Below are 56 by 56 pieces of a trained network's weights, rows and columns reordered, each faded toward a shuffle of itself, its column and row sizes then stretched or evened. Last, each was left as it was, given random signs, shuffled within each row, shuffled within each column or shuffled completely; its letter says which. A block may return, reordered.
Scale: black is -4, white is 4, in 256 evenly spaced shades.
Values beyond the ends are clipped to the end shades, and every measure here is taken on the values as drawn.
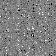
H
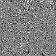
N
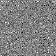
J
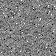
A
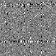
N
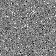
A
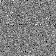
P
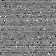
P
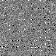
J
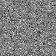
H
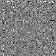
J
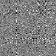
N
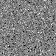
A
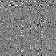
N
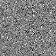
H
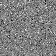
A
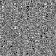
N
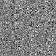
N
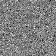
A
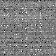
N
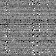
N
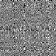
N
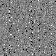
H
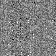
H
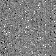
H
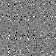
J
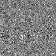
N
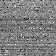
P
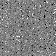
H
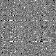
N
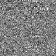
N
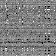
N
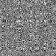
N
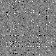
J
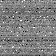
P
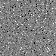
A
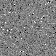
A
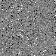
H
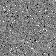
A
